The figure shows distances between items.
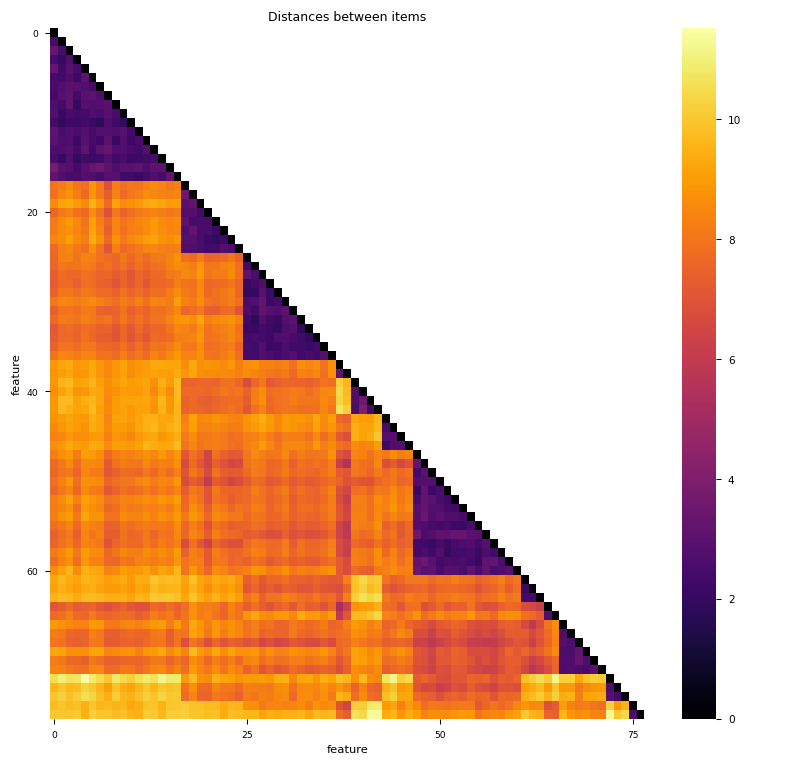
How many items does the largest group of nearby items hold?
17
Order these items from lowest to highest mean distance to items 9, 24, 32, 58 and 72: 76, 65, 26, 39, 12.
26, 12, 39, 65, 76
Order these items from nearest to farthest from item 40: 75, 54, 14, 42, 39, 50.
39, 42, 50, 54, 14, 75
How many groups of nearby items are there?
12
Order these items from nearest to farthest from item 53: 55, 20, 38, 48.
55, 48, 38, 20
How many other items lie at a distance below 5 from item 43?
3
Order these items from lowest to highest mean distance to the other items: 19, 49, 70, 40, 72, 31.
49, 31, 70, 19, 40, 72
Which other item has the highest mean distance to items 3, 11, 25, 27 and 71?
72
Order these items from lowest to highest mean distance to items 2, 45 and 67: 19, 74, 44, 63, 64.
44, 64, 63, 19, 74
